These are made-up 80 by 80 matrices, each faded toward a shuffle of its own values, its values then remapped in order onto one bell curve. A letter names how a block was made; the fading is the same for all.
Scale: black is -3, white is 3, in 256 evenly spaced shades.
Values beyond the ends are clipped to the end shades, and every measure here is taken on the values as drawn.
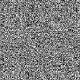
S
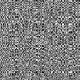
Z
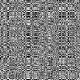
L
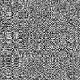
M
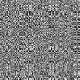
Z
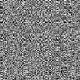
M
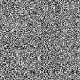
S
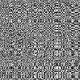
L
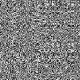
S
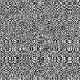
Z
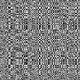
L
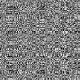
Z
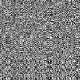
M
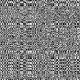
L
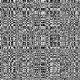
L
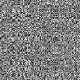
M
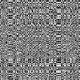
L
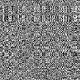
M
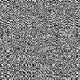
M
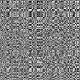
L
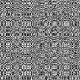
L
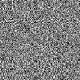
S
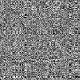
M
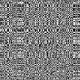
L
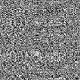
S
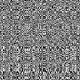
Z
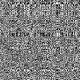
M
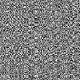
M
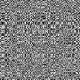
Z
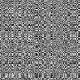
L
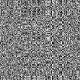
M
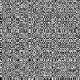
Z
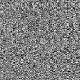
S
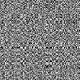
M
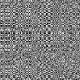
L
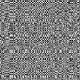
L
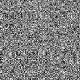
S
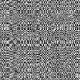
L
